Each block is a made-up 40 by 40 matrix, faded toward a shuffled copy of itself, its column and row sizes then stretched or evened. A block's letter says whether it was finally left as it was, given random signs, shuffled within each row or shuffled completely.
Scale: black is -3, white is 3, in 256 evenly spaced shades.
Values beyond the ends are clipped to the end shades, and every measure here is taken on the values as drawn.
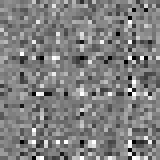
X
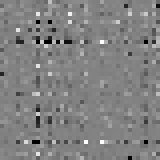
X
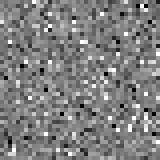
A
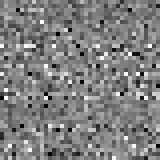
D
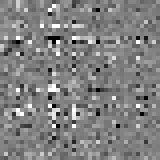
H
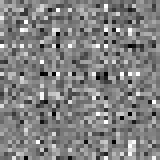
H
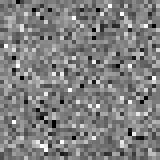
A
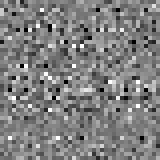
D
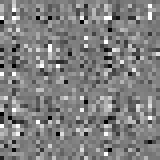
X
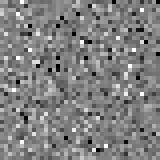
A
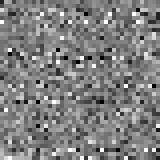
D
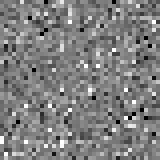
A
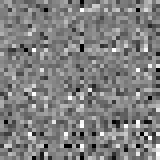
H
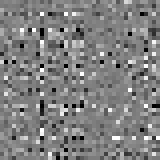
X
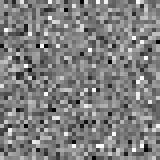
A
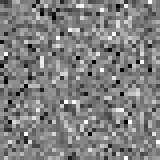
A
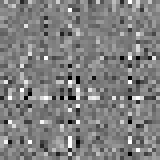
X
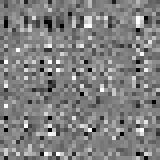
X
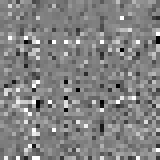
H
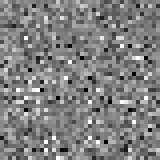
D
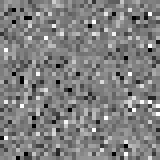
A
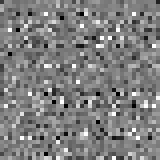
D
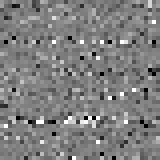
D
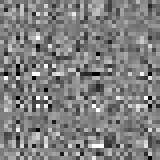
X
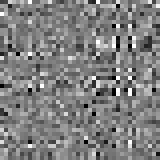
X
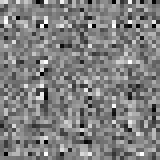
H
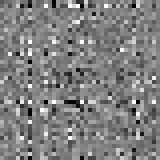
X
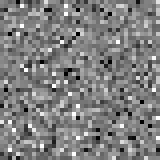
A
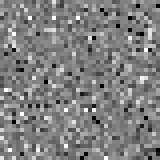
A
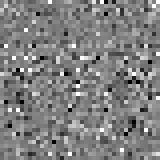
D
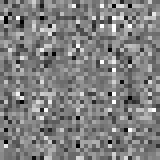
H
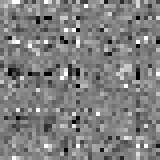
X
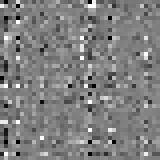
H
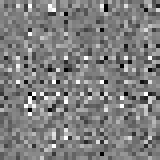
X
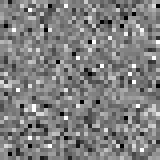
A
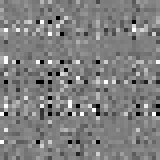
H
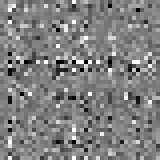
H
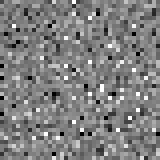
A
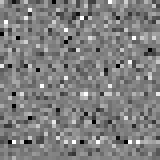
D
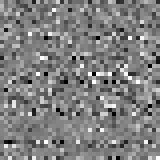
D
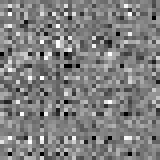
X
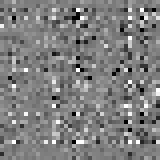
H
